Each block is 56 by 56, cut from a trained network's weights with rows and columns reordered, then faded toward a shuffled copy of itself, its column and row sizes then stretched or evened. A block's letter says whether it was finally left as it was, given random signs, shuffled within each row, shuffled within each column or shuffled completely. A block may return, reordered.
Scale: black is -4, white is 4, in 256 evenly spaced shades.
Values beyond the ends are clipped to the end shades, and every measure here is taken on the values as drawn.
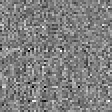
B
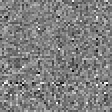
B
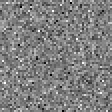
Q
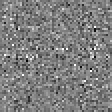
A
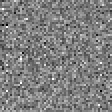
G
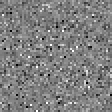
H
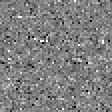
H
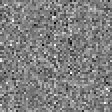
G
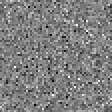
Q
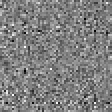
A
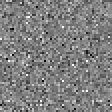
A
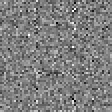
A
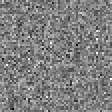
G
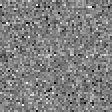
H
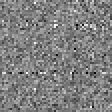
A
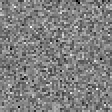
Q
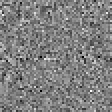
B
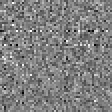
B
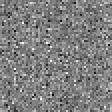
G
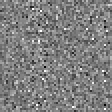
G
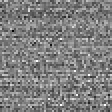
H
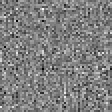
A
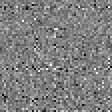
B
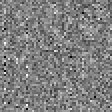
G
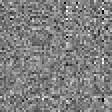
B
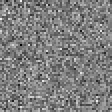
A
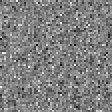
G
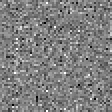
G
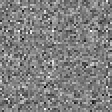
B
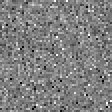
Q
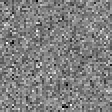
G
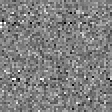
H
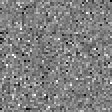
H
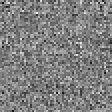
A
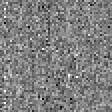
G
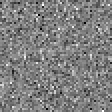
G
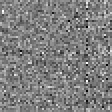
A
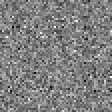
H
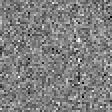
G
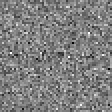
H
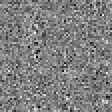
G
